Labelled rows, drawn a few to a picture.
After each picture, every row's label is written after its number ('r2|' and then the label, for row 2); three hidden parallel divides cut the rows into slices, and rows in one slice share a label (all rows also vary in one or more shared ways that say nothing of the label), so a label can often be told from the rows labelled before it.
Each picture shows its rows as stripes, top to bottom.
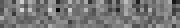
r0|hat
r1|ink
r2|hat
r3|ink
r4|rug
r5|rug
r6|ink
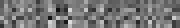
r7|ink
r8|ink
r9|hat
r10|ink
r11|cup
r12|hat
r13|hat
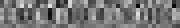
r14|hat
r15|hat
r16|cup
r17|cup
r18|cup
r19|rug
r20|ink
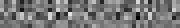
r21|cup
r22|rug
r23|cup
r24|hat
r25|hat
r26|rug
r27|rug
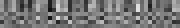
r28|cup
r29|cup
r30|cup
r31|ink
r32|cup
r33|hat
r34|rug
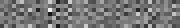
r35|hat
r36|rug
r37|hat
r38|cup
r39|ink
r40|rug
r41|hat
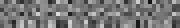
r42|cup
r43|ink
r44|ink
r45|cup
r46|ink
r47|hat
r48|hat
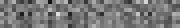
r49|cup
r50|ink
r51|ink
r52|cup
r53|rug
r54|rug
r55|rug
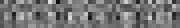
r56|hat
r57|rug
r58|rug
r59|hat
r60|hat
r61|ink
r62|ink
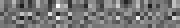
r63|cup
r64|cup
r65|rug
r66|hat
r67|cup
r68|ink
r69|rug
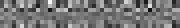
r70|hat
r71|hat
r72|cup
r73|ink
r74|rug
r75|ink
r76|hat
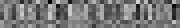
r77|cup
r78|hat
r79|hat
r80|hat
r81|hat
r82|rug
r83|ink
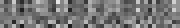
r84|cup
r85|rug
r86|cup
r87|rug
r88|ink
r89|hat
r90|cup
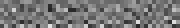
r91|ink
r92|rug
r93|cup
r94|ink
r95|ink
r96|cup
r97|hat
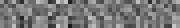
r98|cup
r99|ink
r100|ink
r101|ink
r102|cup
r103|rug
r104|cup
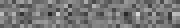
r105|ink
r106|rug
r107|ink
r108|cup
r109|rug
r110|rug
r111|ink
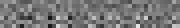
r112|rug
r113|ink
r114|ink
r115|rug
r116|cup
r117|ink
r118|cup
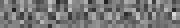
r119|hat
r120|ink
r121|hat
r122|cup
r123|cup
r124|ink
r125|rug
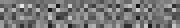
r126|rug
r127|hat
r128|cup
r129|ink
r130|hat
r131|rug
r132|cup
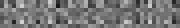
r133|hat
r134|hat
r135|rug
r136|ink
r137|ink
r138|hat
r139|rug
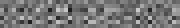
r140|ink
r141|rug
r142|cup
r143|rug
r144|hat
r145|cup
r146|ink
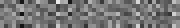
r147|cup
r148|ink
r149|ink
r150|cup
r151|ink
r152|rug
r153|cup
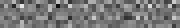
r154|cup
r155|hat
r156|ink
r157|rug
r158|cup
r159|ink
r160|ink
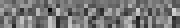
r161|ink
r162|ink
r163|cup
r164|cup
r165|hat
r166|hat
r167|hat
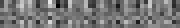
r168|hat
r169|hat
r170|ink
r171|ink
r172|rug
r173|hat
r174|ink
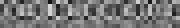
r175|cup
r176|hat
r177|hat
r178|hat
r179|cup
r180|ink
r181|ink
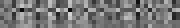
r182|hat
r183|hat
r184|cup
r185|hat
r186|hat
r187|ink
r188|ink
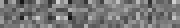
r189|cup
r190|rug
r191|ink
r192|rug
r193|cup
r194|rug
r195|ink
